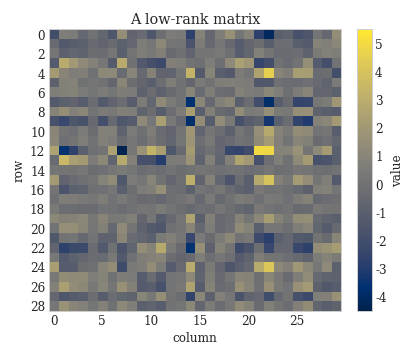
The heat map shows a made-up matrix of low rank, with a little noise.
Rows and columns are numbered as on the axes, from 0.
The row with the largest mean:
4
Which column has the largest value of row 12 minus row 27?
22
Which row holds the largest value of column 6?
12
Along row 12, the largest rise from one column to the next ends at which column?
21
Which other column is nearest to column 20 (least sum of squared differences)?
2
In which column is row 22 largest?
11
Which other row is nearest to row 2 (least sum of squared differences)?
23
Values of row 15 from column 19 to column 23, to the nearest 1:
0 -1 3 4 1
